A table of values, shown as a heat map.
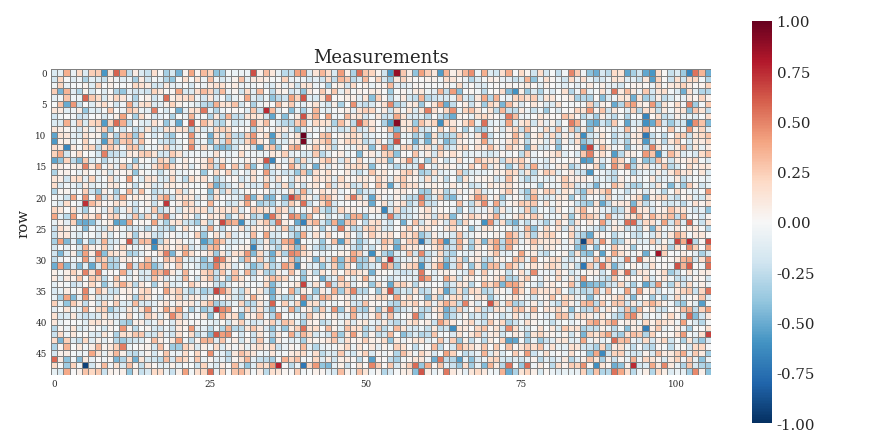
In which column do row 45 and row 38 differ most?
63
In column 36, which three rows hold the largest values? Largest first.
47, 24, 39
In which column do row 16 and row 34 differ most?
51
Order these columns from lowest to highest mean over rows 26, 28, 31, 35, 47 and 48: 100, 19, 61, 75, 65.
75, 19, 61, 65, 100
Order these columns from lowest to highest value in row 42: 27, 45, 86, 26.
86, 45, 27, 26
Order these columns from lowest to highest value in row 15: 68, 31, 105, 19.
68, 105, 19, 31
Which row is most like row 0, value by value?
8
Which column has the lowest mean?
35
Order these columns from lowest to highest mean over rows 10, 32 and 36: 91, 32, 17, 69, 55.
17, 91, 32, 55, 69
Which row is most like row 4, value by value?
21
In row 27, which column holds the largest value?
102
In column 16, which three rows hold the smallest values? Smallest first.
27, 28, 31
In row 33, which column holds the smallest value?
43
